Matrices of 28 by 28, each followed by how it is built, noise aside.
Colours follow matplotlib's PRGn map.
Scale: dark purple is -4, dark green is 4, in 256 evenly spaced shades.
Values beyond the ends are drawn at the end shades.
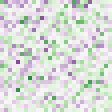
Hankel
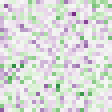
blocks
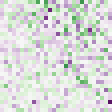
upper triangular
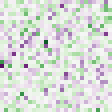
Hankel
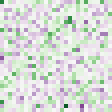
Hankel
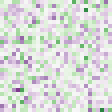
noise
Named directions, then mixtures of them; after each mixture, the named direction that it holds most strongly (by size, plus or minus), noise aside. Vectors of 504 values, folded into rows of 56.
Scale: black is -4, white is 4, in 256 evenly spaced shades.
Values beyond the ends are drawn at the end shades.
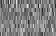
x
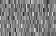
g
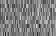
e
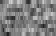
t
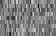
g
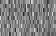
g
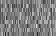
e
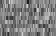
t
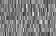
g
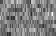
t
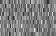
g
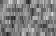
t
